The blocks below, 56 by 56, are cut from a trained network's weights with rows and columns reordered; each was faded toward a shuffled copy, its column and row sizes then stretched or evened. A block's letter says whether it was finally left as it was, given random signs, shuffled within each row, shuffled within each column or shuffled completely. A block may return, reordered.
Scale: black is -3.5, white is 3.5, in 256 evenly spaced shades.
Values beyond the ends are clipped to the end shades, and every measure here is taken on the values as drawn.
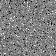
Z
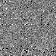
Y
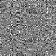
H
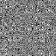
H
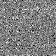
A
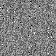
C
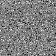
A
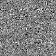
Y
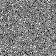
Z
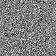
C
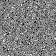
Z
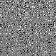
H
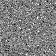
Z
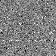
A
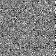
Y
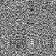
H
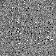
Y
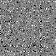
H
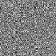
H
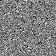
Z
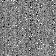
C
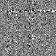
Y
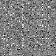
H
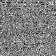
A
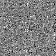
Y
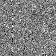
C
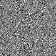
C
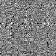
H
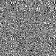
H
